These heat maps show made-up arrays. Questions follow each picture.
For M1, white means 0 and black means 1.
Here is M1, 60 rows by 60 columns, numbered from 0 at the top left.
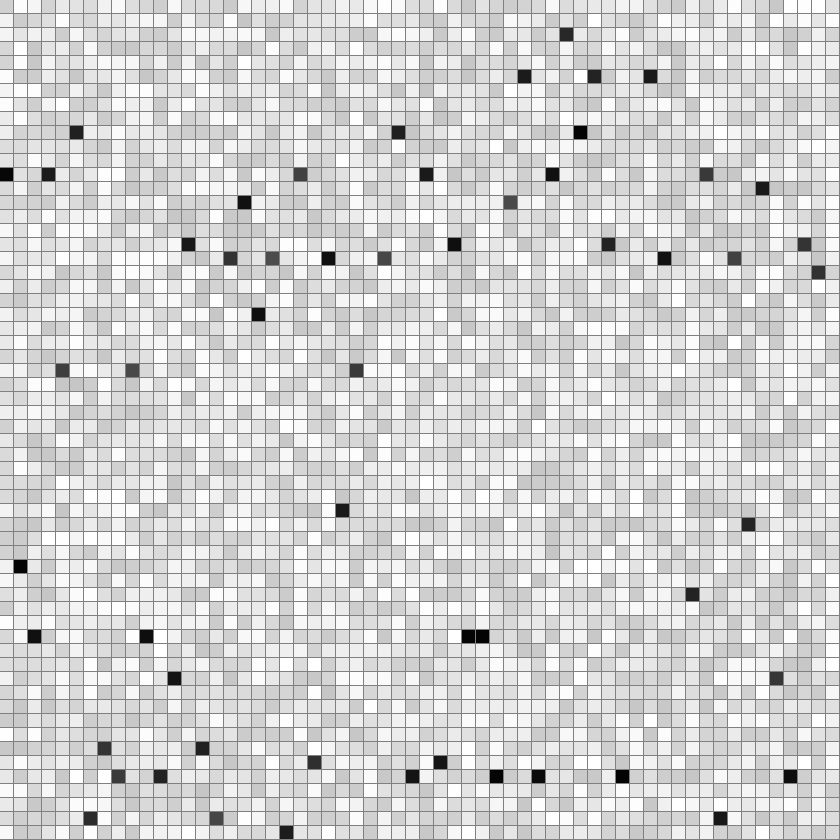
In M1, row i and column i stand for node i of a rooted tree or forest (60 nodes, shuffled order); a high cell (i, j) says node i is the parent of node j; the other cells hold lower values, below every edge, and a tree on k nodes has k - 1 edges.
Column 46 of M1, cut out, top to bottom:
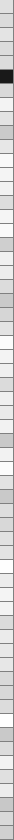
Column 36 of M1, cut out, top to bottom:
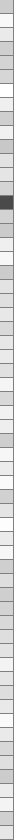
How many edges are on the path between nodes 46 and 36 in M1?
5
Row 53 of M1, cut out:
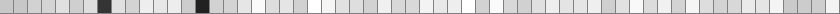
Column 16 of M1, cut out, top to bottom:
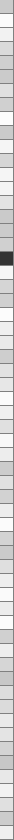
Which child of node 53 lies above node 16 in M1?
14
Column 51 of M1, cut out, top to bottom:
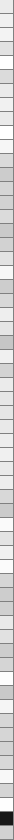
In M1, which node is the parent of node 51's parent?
19
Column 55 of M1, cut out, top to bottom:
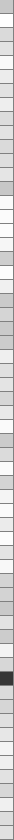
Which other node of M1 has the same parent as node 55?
12
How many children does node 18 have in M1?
6
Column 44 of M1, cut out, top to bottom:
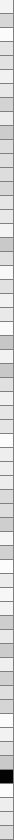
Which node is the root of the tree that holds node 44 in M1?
48
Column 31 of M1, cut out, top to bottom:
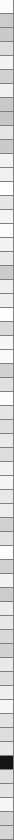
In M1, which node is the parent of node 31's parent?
13
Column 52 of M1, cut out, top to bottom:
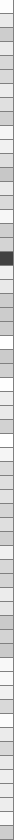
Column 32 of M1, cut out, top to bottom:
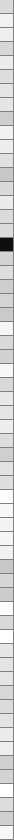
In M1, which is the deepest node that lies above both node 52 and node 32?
17
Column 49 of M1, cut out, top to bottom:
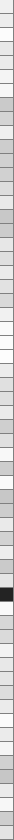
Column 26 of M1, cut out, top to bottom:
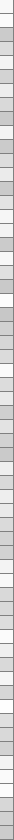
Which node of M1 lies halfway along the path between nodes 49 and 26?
5
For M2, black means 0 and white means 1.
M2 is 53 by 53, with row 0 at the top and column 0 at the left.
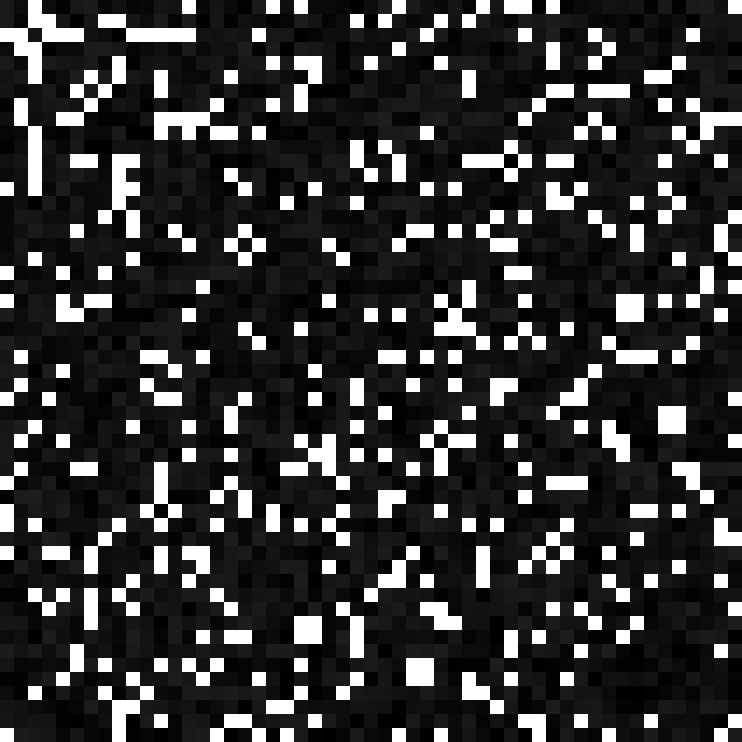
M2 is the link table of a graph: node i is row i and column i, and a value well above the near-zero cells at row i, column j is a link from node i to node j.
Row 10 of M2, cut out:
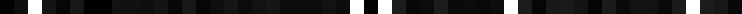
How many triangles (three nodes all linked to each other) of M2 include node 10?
3
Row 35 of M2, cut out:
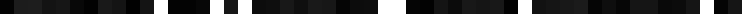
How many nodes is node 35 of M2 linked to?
7
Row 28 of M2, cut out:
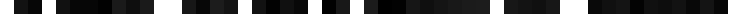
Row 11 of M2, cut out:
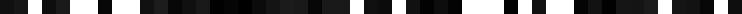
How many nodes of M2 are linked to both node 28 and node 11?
3
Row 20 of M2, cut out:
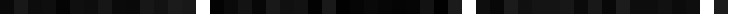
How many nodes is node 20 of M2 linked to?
4
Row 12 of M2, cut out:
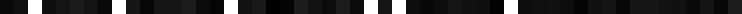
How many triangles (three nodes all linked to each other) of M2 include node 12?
0
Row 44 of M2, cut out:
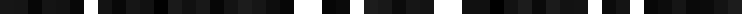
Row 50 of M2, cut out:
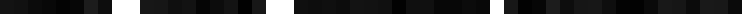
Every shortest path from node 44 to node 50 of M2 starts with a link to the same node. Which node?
node 42
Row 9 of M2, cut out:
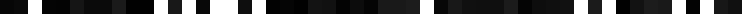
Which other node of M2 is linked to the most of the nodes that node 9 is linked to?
node 30
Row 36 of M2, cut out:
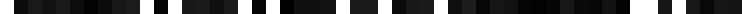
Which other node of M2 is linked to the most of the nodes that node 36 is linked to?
node 25
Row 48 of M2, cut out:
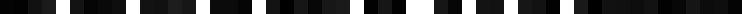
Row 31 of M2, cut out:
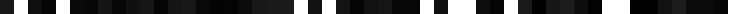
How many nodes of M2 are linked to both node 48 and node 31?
4
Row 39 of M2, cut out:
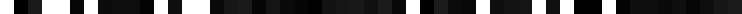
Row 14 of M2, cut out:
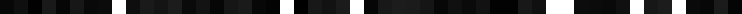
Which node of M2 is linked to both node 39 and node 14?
node 40
